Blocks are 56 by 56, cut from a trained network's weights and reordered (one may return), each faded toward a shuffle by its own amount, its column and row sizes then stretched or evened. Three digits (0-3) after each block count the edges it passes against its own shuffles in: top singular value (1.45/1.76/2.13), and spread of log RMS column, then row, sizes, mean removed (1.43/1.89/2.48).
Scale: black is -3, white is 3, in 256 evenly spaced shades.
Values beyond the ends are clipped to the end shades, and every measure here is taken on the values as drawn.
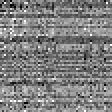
3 2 0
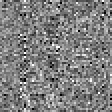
2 2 0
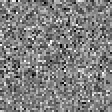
1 0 1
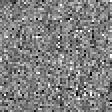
0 2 1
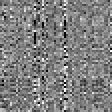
3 3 0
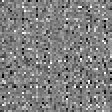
0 3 2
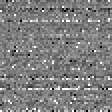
2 0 3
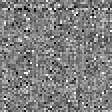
1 1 0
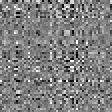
3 3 3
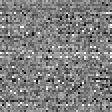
1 1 2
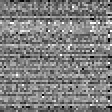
3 1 1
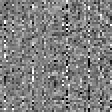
1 3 0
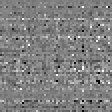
1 1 3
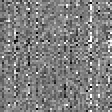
2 3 0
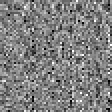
1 2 0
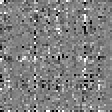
2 3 2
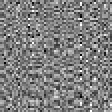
3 3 0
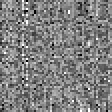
2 2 0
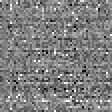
1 2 1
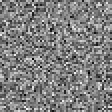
2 0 0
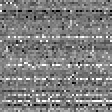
3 0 3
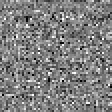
1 1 2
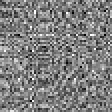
3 0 1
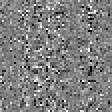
1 3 1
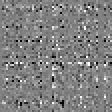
1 3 3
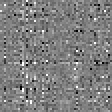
0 3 2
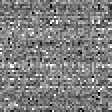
2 2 1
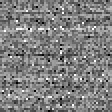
1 0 1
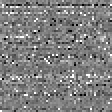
1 0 3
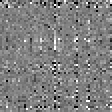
2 2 2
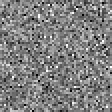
0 0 0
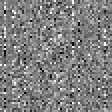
2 3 0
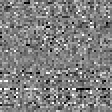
2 0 3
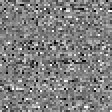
0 0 3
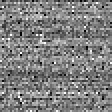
2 1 0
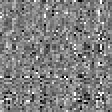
2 2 1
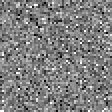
0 1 0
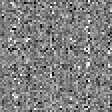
0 2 1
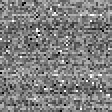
1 0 0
